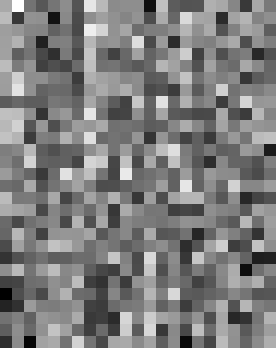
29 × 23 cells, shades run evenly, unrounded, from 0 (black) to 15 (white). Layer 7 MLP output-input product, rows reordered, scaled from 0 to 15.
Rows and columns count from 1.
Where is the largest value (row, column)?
1, 2
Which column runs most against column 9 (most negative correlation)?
7
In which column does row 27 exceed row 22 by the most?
23
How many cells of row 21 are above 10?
4
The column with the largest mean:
8
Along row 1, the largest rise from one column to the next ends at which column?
14
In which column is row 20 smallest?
17
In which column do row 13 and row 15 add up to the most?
11
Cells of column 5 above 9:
5
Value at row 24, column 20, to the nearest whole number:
10
